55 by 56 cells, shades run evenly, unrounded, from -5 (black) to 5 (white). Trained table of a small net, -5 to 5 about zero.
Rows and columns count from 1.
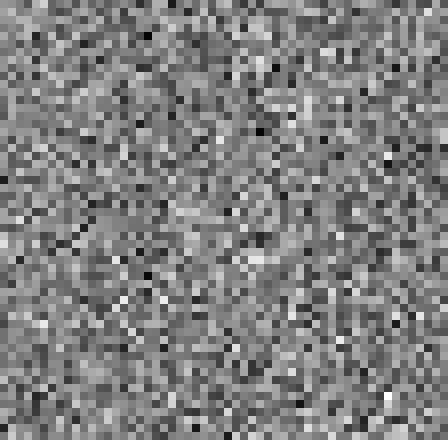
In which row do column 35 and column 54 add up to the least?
9
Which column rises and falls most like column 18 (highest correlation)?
40
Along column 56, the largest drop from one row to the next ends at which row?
19
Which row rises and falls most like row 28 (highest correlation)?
26
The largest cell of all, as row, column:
50, 49
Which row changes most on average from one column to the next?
54
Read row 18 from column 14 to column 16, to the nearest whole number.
2 -1 1
